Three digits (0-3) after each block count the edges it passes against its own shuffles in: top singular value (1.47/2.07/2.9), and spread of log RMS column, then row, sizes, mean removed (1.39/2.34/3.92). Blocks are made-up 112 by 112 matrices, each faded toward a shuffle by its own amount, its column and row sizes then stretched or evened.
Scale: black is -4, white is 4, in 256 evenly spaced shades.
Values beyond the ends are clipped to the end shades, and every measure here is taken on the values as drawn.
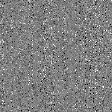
0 2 0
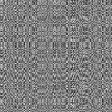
3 3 0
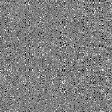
2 2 1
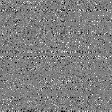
2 1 2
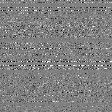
1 0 3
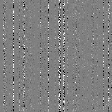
2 3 0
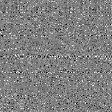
2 0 2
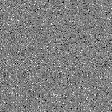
2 0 0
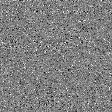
0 0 1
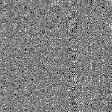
2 2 0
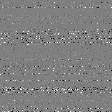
1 0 3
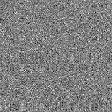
2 0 1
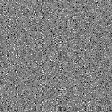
2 1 0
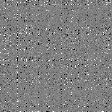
1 2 2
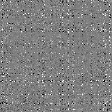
0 2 2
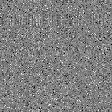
2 0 0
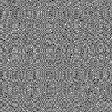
3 0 1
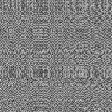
3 1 0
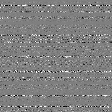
2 0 3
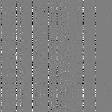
3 3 1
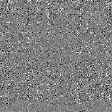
0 2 2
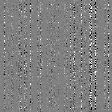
1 3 1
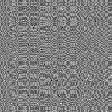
3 1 0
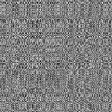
3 2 2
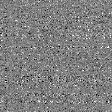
1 1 2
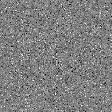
1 1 0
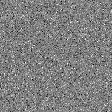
1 0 0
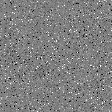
0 1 0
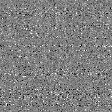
1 0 2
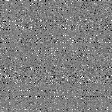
0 1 2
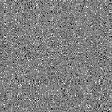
2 1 1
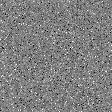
0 0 0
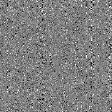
1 2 0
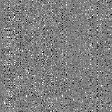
2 2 0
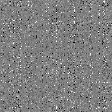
0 2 1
